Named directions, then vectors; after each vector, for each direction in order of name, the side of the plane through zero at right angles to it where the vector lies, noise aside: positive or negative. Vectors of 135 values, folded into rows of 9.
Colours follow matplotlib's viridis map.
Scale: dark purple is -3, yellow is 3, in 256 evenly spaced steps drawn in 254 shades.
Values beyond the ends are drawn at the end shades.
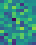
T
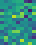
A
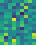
negative, negative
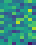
negative, positive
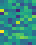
negative, positive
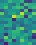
positive, positive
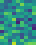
positive, negative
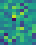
positive, positive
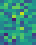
positive, positive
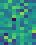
positive, positive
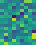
negative, negative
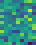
negative, positive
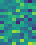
positive, negative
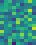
negative, positive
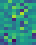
positive, positive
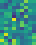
negative, negative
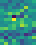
negative, negative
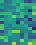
positive, negative
